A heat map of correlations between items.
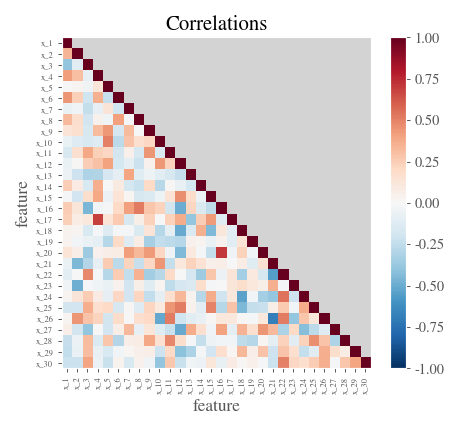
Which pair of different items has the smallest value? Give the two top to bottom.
x_21, x_26
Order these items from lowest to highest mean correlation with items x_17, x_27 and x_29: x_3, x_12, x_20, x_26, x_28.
x_12, x_28, x_3, x_26, x_20
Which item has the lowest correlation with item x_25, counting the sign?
x_18
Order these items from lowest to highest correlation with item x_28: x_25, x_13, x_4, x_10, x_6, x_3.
x_6, x_4, x_13, x_10, x_3, x_25
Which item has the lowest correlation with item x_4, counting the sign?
x_13
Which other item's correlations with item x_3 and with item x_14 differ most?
x_22
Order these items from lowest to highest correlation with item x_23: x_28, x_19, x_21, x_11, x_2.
x_2, x_11, x_28, x_19, x_21
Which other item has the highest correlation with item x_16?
x_20
